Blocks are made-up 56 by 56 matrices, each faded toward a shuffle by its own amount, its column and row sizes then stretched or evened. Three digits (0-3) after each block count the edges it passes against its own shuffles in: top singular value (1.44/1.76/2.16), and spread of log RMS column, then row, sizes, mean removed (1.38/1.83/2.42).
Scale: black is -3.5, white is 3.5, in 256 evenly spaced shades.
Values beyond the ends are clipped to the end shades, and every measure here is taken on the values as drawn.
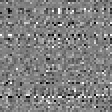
3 2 3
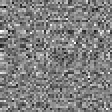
3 0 2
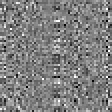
3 3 1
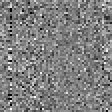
2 3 0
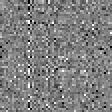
3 2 1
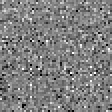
1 0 1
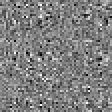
2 2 2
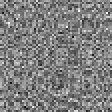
3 0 0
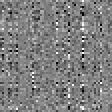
3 3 0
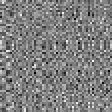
3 2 0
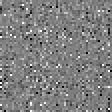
1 2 1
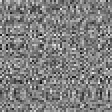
3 2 2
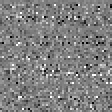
0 0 3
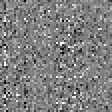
1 3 1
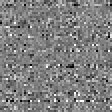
0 2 3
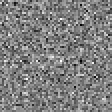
1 0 1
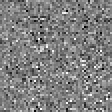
1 1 1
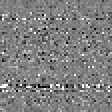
2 1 3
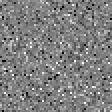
0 0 0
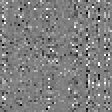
2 3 0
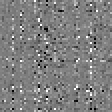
0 3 2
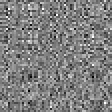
3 3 1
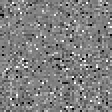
1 0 1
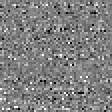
0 0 3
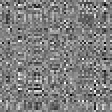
3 3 2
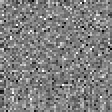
2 0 0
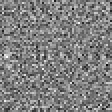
2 0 1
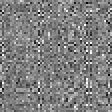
3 3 1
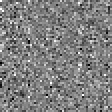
0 2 0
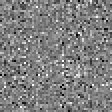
1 2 1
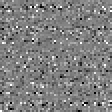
0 1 3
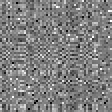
3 0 0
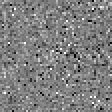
0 1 0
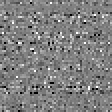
0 1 3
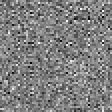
2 2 0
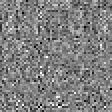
2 1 1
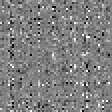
1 3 2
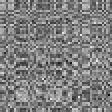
3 0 2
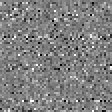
1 0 3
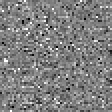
1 0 0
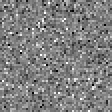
0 1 0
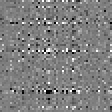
3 3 3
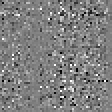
0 3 2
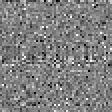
2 0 2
